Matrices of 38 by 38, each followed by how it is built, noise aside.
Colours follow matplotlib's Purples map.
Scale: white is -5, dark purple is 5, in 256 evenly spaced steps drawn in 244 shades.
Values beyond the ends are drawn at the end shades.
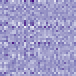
low rank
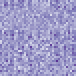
blocks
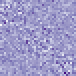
block diagonal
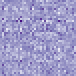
low rank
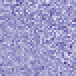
upper triangular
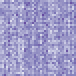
blocks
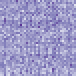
blocks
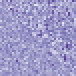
upper triangular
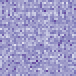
blocks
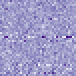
uneven rows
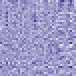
low rank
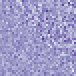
upper triangular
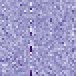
uneven columns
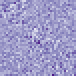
block diagonal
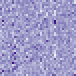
uneven columns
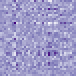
low rank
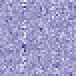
uneven columns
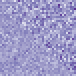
upper triangular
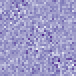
block diagonal
